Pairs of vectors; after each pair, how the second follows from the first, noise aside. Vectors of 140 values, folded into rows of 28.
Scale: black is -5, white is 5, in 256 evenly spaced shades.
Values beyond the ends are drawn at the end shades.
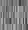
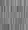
reversed, shrunk.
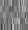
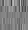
negated, partly zeroed.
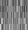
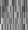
copied.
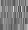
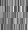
sign-scrambled.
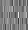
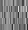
wrapped around.
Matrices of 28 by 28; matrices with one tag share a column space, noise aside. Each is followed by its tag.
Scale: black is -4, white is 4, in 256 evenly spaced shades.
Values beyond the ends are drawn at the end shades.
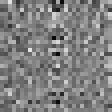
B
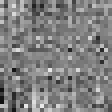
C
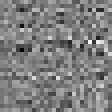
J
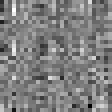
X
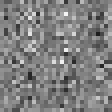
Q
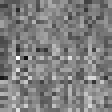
X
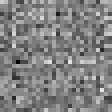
Q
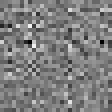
J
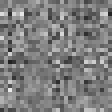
Q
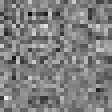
Q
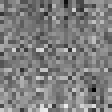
C
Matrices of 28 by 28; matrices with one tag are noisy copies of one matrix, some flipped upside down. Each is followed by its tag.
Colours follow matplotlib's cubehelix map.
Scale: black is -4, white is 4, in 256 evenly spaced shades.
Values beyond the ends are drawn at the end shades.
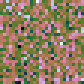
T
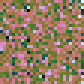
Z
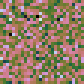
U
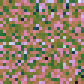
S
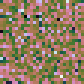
U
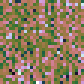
T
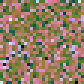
S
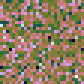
U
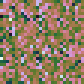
U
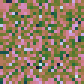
U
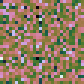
U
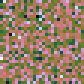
U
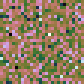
U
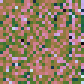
Z
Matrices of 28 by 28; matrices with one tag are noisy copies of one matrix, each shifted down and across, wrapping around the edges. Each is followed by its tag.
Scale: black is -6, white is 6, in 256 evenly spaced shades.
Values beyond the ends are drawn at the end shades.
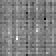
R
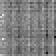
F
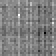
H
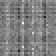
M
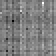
H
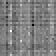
M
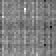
H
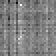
F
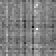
F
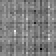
H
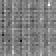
R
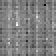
R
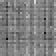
R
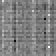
M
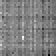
H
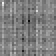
H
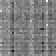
M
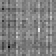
H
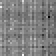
H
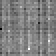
R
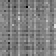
R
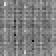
R
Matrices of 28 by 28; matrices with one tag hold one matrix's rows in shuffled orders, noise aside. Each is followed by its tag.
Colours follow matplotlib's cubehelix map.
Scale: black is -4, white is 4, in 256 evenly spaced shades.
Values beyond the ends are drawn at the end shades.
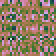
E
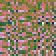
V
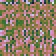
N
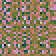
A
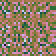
A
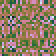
E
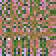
A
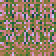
N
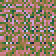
N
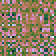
E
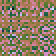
E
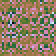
E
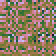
V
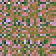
A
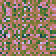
A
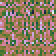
N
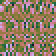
N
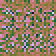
N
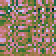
V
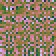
N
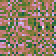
V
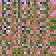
A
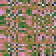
V
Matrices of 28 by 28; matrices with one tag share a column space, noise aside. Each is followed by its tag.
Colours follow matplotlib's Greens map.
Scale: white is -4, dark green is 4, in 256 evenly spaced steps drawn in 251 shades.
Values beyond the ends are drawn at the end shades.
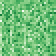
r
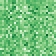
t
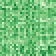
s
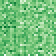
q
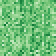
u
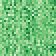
s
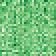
u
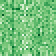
s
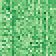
t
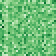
q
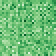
s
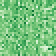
s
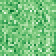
r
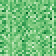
t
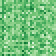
t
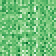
t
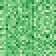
t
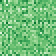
q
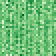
q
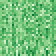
s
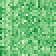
s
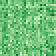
s
